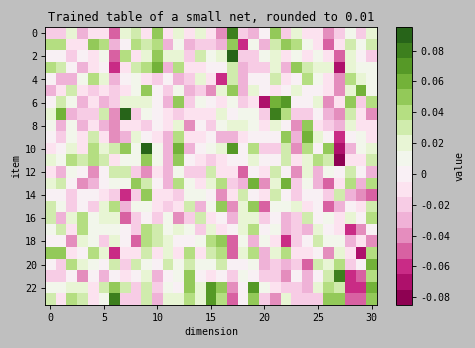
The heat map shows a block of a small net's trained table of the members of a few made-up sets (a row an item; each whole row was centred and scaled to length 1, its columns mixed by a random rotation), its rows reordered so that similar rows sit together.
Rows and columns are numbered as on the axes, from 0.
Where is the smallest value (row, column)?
11, 27
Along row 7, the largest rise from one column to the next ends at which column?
7
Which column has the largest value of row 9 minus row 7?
24
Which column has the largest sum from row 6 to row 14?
22
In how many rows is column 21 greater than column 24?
14
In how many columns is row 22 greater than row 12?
21
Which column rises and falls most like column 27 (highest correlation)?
13
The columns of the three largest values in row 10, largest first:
9, 17, 12
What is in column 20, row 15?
-0.05
